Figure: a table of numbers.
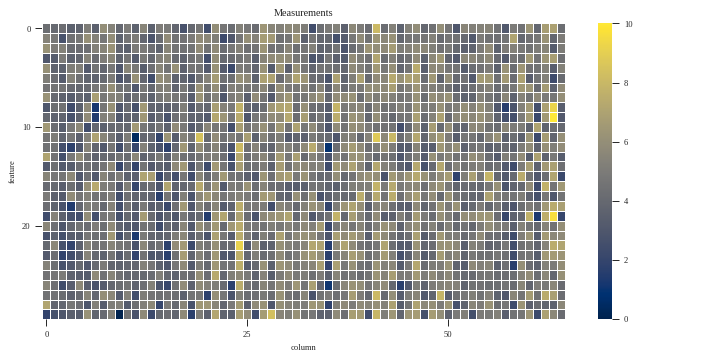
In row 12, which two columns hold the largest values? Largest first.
24, 33
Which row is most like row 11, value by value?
16
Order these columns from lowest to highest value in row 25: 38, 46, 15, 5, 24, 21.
5, 15, 38, 24, 46, 21
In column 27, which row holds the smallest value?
22
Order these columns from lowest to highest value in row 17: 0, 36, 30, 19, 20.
30, 36, 0, 19, 20
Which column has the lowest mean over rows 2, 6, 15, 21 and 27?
11
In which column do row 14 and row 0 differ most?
17
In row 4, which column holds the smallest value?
23
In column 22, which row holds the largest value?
19
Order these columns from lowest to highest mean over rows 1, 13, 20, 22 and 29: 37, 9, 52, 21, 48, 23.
9, 23, 52, 37, 48, 21
